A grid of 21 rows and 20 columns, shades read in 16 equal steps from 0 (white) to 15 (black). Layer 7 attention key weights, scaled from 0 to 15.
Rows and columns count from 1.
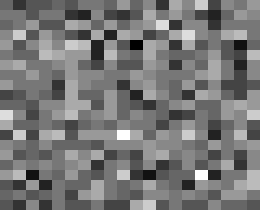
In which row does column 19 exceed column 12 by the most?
5
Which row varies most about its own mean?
18
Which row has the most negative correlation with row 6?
4
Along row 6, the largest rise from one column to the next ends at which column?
8
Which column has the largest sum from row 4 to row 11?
19
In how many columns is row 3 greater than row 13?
9
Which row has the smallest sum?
14
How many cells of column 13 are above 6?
17
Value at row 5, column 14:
12
